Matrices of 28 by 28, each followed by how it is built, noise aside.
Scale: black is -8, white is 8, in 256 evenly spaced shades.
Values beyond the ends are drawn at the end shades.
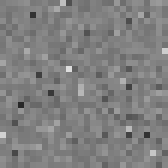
sparse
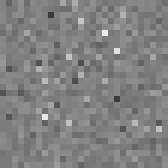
sparse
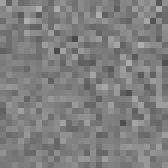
upper triangular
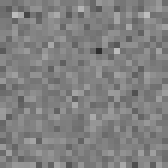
uneven rows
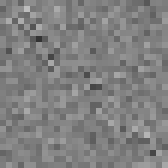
banded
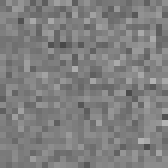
upper triangular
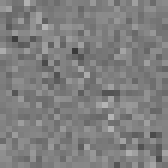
banded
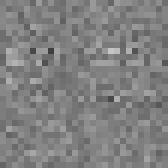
uneven rows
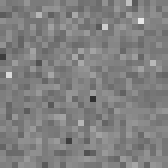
sparse
